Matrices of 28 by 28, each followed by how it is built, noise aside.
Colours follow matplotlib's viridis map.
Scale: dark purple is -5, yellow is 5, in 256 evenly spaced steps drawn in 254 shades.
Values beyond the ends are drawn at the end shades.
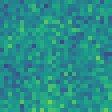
smooth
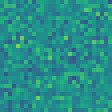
noise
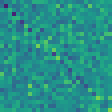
diagonal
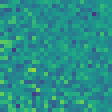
lower triangular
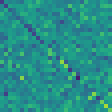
diagonal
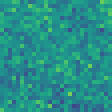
smooth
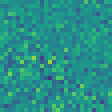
lower triangular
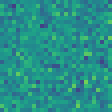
noise
